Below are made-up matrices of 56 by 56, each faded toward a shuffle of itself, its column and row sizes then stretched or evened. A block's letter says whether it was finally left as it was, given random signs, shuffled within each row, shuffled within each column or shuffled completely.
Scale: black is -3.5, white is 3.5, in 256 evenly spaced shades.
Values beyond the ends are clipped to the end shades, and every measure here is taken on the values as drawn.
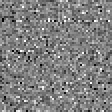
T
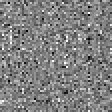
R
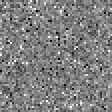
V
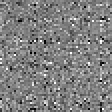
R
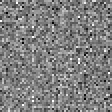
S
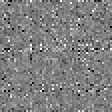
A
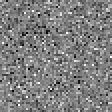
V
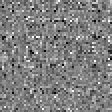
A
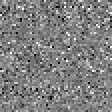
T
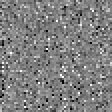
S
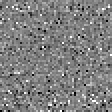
T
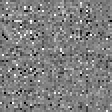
R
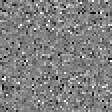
T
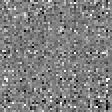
R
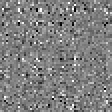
A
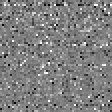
T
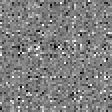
A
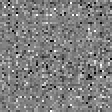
R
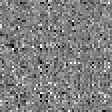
A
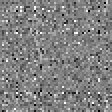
R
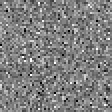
S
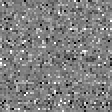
T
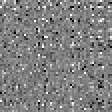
A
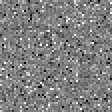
V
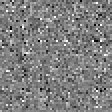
R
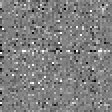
R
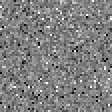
V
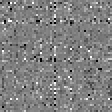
R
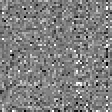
A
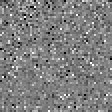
T
